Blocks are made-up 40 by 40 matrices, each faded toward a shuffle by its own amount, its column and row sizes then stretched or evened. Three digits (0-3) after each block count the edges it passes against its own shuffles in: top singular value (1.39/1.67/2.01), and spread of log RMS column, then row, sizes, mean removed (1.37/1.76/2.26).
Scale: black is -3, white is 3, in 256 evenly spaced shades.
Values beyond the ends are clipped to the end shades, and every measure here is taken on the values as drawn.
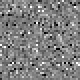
0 0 2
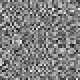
3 0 2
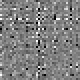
2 3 2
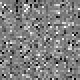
1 1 0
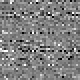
2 0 3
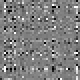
3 3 3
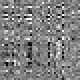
3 3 2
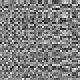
3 0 2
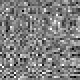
3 0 2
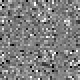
0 2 2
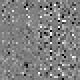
2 3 0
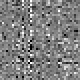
3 3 0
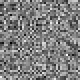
3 1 2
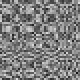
3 0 0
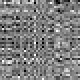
3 2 3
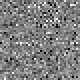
0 1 2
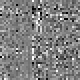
0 3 2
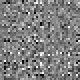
2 3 2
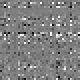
1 3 3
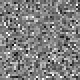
0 1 0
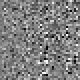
1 3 0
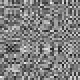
3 1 1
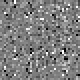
0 2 0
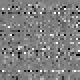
1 2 3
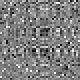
3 0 2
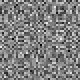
3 0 1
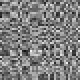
3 1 2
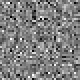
2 1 2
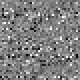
0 0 3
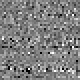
0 0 3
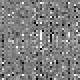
2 3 2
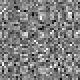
3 1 1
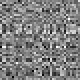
3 1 3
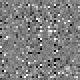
0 2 1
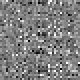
2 2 2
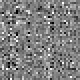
2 2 1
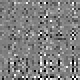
3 3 3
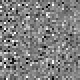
0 2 0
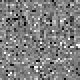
1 0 1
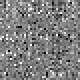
2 0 1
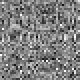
2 1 0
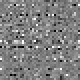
1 2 3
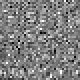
2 0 0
